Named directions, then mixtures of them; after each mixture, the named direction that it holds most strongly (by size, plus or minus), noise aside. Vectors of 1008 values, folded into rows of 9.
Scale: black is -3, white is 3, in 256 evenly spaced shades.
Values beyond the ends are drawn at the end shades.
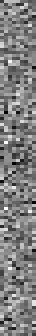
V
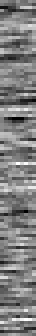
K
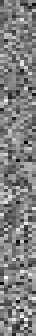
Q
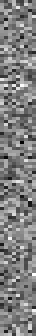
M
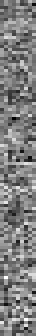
Q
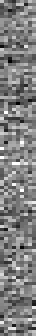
V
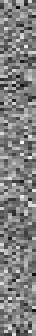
M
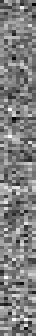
Q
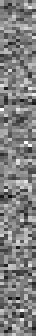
Q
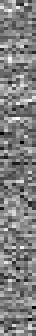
M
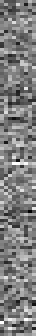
V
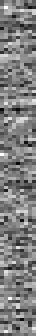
K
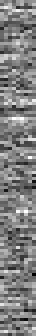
K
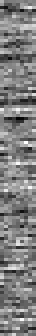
K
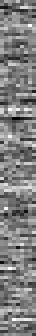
K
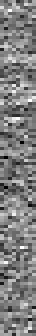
M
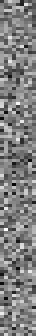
V
